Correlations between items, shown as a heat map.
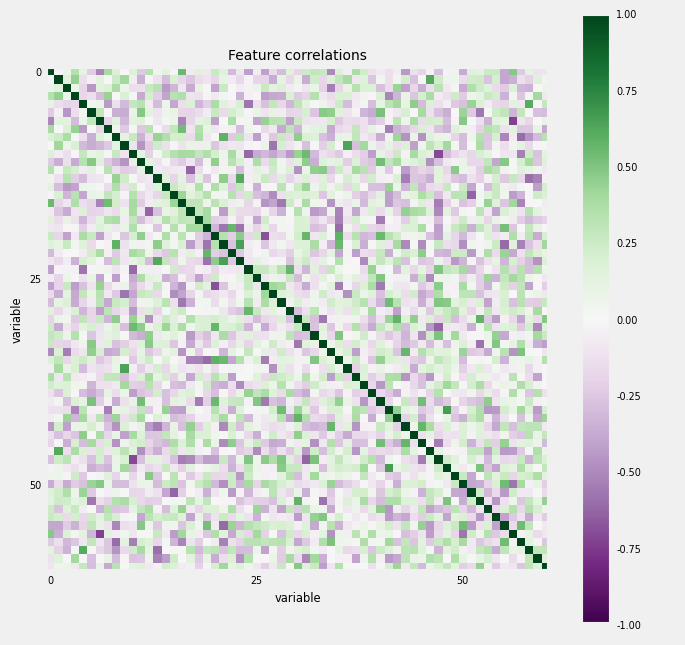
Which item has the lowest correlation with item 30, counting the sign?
33
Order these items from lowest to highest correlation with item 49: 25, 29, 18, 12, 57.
18, 25, 57, 29, 12
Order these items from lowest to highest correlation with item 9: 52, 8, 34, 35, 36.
35, 8, 34, 52, 36
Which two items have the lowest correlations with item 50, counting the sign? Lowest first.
56, 21
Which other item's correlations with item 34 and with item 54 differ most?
43
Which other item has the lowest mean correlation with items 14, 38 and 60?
45
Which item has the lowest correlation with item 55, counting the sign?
21
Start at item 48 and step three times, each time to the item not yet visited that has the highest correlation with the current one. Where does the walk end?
47
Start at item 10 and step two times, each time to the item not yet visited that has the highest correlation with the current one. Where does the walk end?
20
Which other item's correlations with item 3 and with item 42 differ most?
41
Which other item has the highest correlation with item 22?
19
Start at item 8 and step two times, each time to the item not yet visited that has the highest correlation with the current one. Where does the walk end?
23
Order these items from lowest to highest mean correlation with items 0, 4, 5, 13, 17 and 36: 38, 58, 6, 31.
6, 38, 58, 31
